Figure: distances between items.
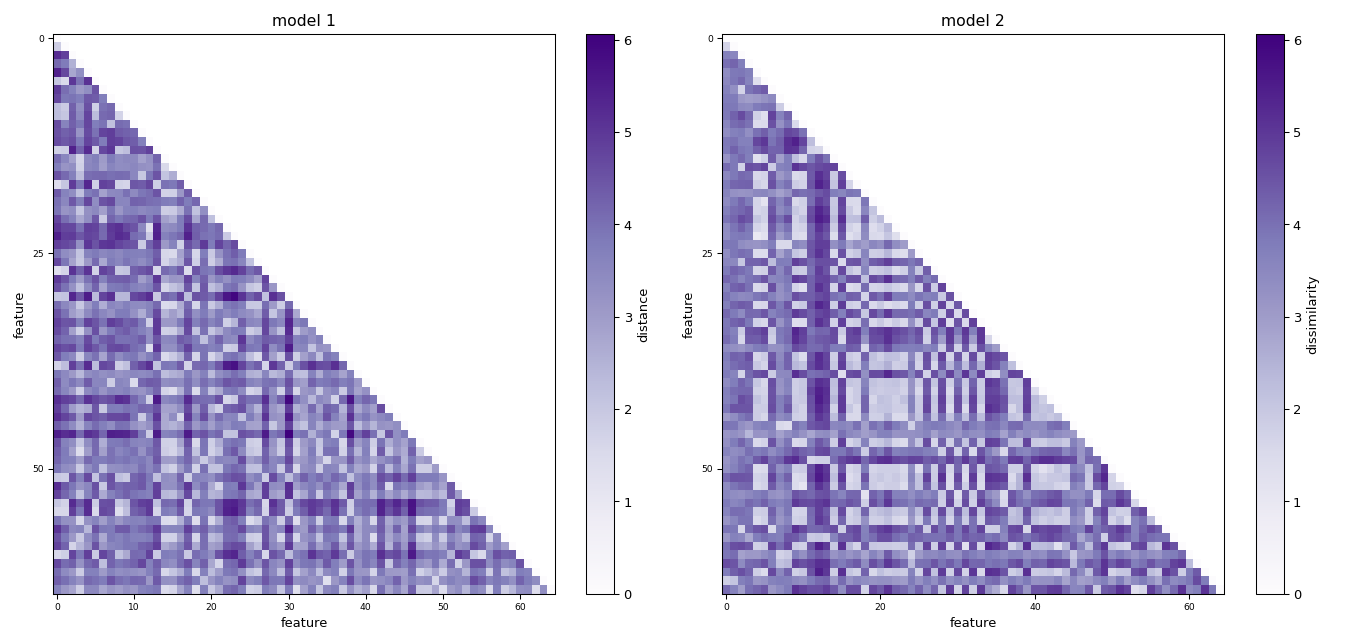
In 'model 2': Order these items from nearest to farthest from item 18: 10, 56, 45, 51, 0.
45, 56, 0, 10, 51
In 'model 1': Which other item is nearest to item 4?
57
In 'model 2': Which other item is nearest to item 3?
46
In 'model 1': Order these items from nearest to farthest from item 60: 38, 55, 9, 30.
55, 38, 30, 9
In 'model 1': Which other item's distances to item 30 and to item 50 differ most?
34
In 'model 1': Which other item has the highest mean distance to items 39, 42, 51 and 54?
4
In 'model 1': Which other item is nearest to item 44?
16
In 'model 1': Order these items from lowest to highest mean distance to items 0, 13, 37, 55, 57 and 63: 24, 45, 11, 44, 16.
45, 16, 11, 44, 24
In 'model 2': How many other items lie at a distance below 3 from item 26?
7
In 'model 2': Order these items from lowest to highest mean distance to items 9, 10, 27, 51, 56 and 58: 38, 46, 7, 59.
59, 38, 46, 7
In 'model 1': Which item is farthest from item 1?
46
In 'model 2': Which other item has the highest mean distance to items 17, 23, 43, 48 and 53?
12
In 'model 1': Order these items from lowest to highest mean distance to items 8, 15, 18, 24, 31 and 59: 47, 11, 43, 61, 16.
47, 16, 43, 11, 61
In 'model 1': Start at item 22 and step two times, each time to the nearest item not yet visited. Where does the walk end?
36
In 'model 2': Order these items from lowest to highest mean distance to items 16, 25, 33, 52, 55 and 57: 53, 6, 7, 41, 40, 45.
41, 40, 7, 45, 6, 53
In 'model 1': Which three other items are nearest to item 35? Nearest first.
63, 49, 19
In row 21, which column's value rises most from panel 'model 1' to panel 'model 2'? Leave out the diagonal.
61
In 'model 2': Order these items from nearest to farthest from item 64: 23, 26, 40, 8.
26, 8, 23, 40
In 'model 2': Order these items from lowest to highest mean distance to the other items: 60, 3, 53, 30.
60, 53, 30, 3
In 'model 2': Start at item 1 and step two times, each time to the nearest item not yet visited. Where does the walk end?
63
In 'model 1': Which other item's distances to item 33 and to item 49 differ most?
19
